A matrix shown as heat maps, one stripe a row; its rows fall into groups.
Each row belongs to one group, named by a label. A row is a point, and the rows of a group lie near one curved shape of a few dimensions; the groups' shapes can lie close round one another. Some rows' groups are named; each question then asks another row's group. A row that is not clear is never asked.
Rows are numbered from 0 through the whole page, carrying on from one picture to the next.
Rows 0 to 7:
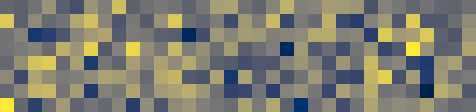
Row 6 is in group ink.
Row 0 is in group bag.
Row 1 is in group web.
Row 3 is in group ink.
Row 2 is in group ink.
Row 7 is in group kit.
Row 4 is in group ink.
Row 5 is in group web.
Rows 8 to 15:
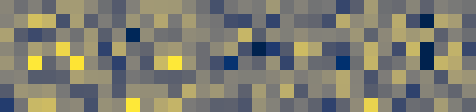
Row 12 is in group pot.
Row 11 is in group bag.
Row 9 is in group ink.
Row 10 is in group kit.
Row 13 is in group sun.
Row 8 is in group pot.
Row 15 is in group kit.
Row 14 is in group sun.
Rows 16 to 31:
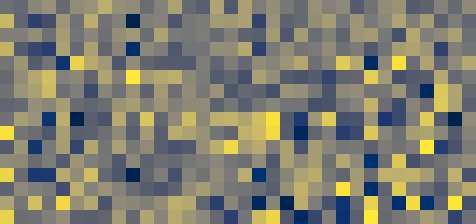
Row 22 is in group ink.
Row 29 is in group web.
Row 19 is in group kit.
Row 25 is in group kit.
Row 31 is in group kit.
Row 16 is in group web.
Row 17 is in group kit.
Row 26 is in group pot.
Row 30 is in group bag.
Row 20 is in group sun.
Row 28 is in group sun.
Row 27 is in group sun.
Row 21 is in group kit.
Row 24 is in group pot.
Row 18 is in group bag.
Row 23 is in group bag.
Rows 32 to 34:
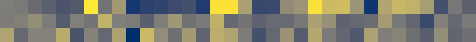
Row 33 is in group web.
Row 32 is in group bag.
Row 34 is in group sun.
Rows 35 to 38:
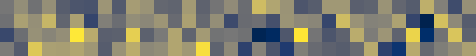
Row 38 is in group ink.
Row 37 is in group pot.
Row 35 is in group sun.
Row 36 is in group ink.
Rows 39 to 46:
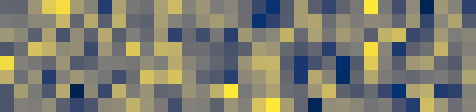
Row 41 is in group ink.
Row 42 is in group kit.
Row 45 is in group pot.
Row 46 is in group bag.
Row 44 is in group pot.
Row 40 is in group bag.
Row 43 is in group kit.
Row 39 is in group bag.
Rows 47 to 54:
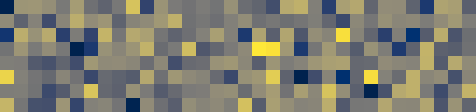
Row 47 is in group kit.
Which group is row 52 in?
kit
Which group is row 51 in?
bag
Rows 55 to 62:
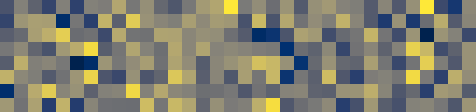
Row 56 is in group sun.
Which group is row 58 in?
ink
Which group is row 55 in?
pot
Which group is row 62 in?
pot
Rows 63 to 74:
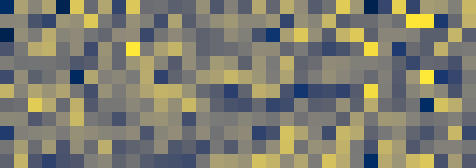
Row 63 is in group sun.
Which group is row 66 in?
kit
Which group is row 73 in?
ink
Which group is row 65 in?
kit
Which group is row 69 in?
kit
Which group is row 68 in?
pot
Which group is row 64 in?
ink
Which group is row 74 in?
bag
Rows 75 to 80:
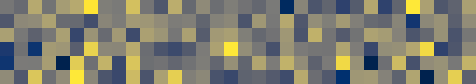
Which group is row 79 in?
sun
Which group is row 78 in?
pot
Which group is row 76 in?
sun
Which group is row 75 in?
ink
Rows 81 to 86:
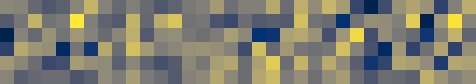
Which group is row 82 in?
pot
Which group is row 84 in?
sun
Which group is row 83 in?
kit
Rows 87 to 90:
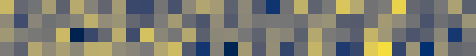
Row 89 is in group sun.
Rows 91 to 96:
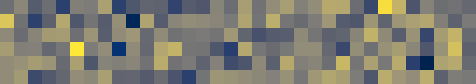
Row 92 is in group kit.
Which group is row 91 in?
ink
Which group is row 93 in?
bag
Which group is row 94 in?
pot
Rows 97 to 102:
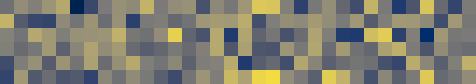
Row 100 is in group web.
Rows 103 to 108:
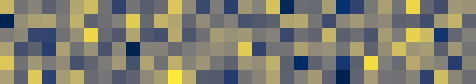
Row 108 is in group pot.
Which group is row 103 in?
web
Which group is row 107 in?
kit
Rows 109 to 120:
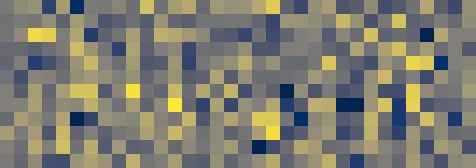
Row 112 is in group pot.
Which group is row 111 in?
ink
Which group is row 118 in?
pot
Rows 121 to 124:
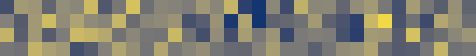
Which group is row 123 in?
web
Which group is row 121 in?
pot
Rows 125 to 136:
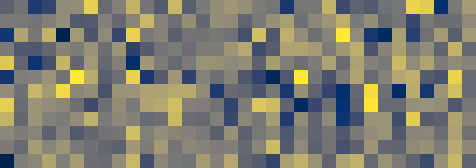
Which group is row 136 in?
kit
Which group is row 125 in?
ink
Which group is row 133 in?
web
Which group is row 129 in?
kit
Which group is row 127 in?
sun
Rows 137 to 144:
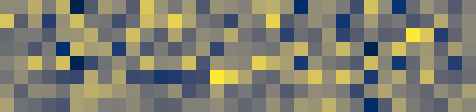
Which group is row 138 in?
pot
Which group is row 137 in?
sun
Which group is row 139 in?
ink
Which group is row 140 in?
sun
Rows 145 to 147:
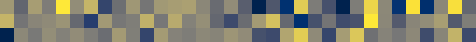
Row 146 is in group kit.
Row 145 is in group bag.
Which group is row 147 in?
kit
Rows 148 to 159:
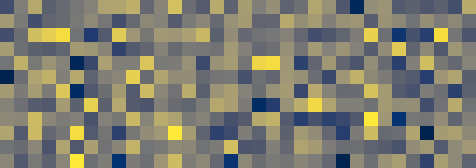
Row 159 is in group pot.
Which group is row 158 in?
pot
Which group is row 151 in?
sun
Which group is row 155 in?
bag
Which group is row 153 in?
kit
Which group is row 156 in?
kit
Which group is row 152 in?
sun
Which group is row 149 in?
sun
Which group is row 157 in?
pot
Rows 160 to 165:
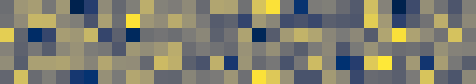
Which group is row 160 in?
sun
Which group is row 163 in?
pot
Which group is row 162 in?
sun
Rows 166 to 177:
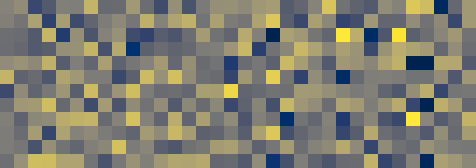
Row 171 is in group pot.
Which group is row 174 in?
ink
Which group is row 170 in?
ink
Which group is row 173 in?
ink
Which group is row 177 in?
ink
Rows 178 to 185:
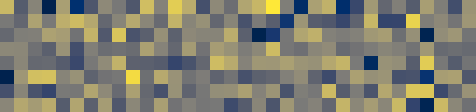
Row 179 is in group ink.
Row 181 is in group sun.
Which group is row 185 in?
ink
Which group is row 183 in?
kit
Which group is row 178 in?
pot
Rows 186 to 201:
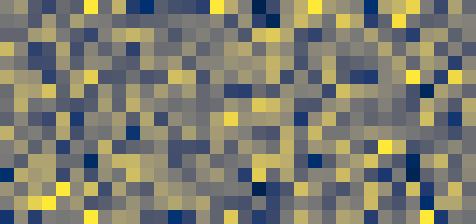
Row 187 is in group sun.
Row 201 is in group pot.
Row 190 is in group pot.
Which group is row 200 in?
ink
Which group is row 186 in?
bag
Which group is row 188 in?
bag
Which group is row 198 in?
sun
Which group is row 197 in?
bag
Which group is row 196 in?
ink
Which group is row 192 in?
ink
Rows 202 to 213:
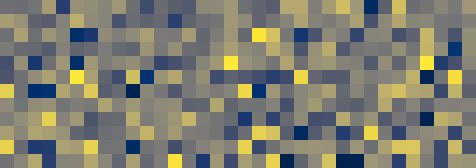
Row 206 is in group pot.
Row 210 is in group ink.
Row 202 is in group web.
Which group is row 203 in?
sun
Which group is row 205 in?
pot
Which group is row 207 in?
pot
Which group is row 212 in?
sun
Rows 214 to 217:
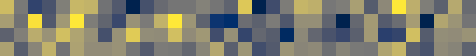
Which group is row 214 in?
sun
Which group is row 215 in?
pot
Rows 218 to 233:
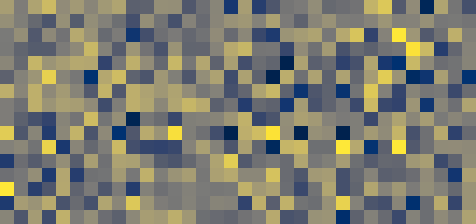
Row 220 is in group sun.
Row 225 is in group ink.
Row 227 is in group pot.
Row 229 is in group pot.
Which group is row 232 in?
sun
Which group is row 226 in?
kit
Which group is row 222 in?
ink
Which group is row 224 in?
kit
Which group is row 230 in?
pot
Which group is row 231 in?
kit
